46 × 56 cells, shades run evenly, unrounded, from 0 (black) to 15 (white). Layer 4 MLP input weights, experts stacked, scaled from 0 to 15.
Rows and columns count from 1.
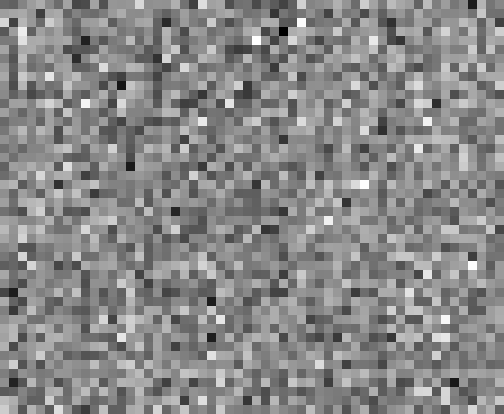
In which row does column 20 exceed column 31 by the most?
26
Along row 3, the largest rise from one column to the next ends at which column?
34
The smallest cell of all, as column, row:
32, 4
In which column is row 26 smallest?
30
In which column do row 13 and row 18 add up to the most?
56
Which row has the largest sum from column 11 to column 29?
42
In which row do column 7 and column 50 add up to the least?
21
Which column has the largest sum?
50
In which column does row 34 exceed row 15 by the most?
15
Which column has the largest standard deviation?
3
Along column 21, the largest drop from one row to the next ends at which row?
16
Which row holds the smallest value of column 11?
22
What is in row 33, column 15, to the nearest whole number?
12
